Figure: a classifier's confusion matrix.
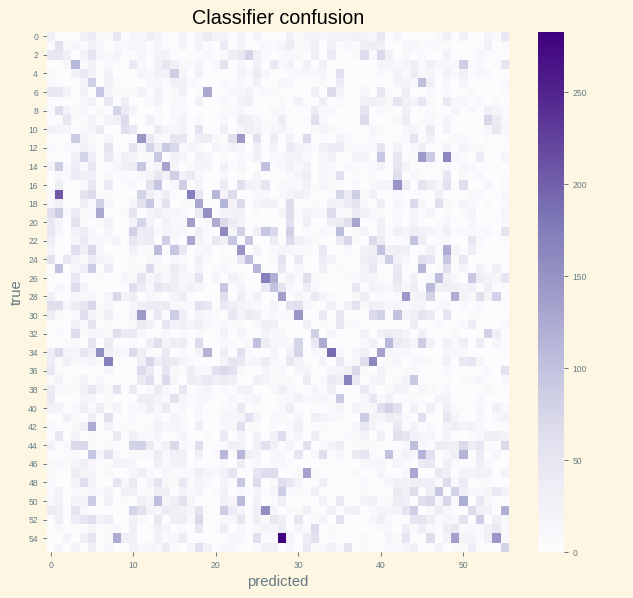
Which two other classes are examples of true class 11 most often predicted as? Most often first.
23, 3
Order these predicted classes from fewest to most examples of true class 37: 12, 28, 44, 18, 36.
28, 18, 12, 44, 36
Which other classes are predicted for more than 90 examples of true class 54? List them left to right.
8, 28, 49
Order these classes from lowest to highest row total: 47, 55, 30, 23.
55, 47, 23, 30
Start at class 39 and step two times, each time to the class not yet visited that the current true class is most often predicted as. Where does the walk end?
7
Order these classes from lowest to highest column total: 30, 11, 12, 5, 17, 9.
9, 17, 30, 12, 11, 5
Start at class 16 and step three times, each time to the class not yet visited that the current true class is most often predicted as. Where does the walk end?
45
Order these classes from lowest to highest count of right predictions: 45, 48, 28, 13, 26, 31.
31, 48, 13, 45, 28, 26
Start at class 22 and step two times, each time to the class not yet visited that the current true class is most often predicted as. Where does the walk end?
1
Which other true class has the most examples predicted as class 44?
47
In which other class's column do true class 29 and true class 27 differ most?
46
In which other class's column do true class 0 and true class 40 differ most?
41
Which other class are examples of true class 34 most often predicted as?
6
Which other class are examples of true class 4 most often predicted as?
15
